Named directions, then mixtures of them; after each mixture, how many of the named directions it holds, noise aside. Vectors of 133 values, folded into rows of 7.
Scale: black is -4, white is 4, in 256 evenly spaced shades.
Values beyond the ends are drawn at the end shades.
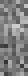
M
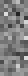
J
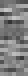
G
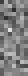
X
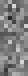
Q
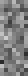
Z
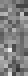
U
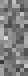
one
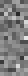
two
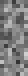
one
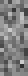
three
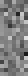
three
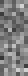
four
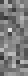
one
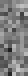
one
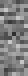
two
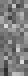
two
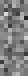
three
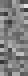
four
